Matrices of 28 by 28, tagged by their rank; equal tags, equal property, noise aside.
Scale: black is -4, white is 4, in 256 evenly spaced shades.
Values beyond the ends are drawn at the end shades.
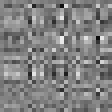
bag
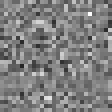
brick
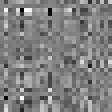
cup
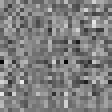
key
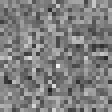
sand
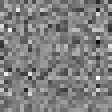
brick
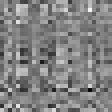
cup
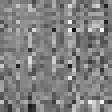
key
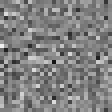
sand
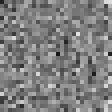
sand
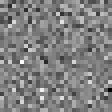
sand
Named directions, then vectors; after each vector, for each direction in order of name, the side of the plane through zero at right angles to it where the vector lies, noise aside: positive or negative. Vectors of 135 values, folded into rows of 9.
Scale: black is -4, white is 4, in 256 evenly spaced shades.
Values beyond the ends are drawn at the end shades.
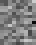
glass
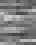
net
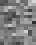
positive, negative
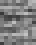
positive, negative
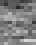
positive, positive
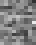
negative, positive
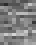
positive, negative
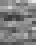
positive, negative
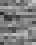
positive, negative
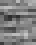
positive, negative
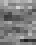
negative, negative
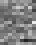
negative, negative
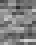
positive, positive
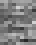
negative, negative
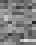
positive, positive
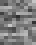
positive, negative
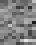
positive, positive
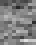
positive, positive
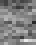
positive, positive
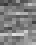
positive, negative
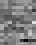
negative, negative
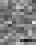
negative, negative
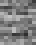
negative, positive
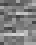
positive, negative
